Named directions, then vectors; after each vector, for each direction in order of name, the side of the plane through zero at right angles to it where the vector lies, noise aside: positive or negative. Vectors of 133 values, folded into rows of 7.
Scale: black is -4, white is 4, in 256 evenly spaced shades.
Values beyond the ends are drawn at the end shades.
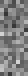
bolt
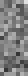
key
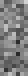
negative, positive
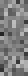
negative, negative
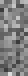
negative, positive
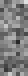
negative, positive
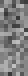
positive, negative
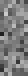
negative, negative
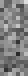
negative, positive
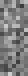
negative, positive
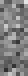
negative, positive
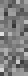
positive, positive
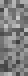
negative, positive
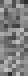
positive, negative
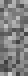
negative, positive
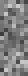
negative, negative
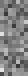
positive, positive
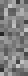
negative, negative
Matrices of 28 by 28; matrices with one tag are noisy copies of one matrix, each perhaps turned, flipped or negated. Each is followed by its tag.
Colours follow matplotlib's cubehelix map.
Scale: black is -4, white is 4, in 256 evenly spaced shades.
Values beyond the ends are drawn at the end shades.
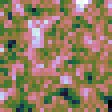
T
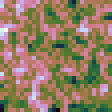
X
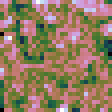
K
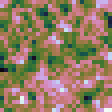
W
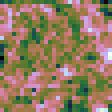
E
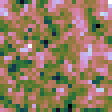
W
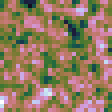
T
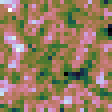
T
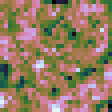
E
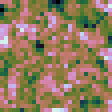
E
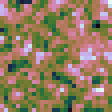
W
